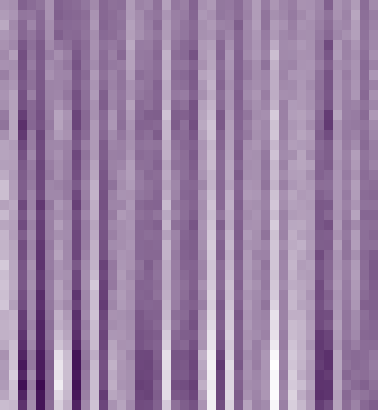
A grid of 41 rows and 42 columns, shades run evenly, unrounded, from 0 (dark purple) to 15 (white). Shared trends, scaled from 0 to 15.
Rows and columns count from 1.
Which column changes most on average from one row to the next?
1
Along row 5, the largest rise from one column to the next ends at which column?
38
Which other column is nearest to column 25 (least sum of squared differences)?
17
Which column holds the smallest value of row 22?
5
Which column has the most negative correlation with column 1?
42
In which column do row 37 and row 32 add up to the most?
31
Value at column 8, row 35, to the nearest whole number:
10
